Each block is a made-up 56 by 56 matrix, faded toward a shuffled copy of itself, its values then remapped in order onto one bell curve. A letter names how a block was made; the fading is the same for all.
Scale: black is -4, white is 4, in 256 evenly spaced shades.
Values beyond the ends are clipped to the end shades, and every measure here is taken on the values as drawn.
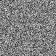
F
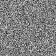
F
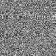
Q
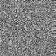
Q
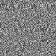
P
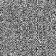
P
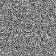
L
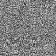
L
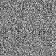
Q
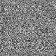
Q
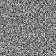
L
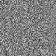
P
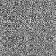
Q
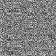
P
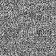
L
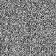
L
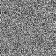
L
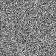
F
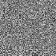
Q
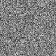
L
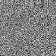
P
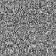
Q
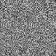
L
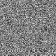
Q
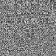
Q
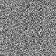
P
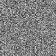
L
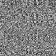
Q
